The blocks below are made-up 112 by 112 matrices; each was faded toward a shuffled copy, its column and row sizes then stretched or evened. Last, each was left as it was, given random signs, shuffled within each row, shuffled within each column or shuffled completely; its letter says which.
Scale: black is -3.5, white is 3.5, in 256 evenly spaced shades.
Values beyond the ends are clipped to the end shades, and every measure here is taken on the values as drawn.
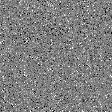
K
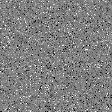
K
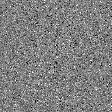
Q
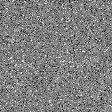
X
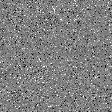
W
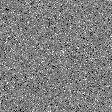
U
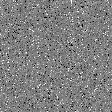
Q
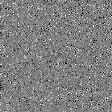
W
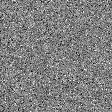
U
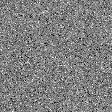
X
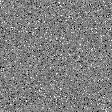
X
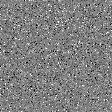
X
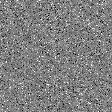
Q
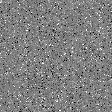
Q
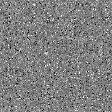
W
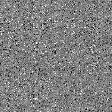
W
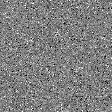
K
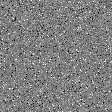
U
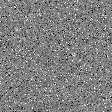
U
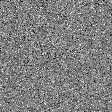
U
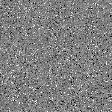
K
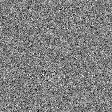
X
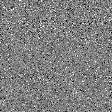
K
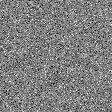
U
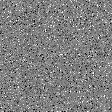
X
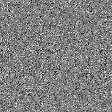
W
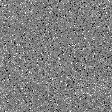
Q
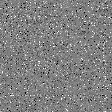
K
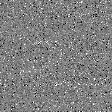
K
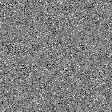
X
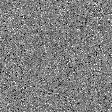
Q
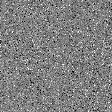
Q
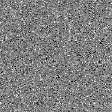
W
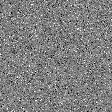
U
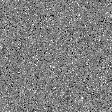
Q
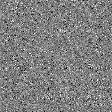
W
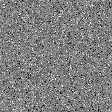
Q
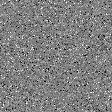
X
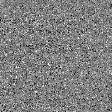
W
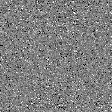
W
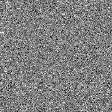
W
